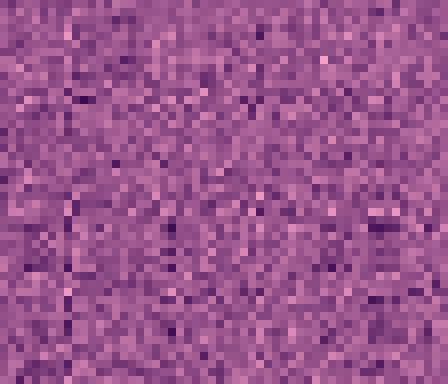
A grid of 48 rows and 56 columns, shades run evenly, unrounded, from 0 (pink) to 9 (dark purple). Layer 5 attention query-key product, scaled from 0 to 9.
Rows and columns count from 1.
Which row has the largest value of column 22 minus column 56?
29
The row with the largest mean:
34
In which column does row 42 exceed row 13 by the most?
22
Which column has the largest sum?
47
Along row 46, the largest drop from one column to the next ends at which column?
10
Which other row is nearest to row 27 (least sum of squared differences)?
45
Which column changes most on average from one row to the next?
9
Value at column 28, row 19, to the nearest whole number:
5
